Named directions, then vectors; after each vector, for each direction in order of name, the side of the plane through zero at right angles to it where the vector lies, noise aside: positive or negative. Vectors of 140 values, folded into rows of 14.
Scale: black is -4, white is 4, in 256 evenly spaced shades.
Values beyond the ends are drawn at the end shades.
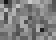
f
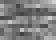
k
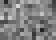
positive, negative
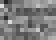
positive, positive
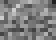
positive, negative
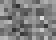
negative, positive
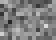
negative, negative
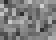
positive, positive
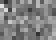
positive, positive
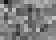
positive, positive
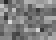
positive, positive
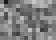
positive, positive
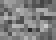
negative, negative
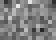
positive, negative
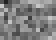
positive, positive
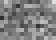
negative, positive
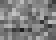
positive, negative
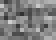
positive, positive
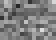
negative, positive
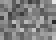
negative, positive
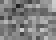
negative, positive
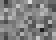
positive, negative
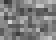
positive, positive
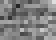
negative, positive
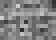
positive, negative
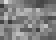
negative, negative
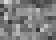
negative, negative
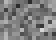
negative, positive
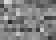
negative, negative
